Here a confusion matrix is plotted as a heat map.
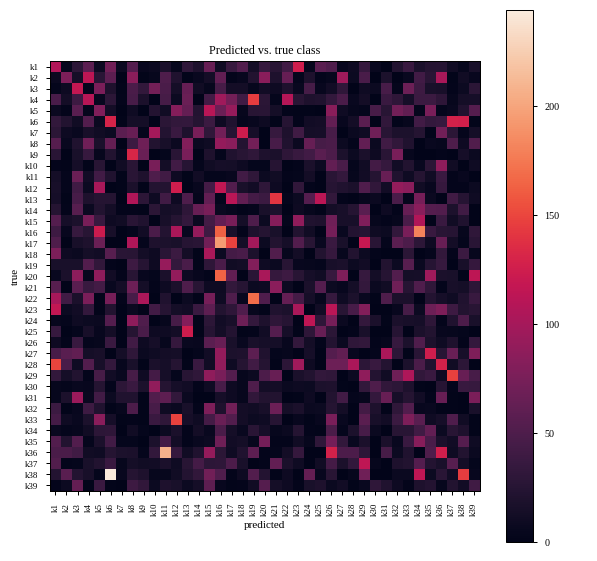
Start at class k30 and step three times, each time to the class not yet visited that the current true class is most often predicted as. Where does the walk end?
k11
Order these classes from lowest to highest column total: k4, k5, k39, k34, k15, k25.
k25, k39, k4, k5, k34, k15
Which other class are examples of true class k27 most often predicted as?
k35
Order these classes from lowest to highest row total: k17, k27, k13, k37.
k37, k27, k13, k17
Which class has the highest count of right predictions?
k16
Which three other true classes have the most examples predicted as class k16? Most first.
k17, k20, k12
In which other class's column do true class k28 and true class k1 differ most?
k36
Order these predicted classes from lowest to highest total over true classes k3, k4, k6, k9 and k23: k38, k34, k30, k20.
k30, k20, k34, k38
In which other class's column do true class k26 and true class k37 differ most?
k29
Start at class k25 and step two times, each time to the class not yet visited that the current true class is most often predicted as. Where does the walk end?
k21
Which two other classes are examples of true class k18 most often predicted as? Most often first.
k15, k1
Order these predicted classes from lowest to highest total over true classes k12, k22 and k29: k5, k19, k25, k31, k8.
k25, k31, k8, k5, k19
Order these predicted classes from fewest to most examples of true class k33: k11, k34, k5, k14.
k14, k11, k34, k5
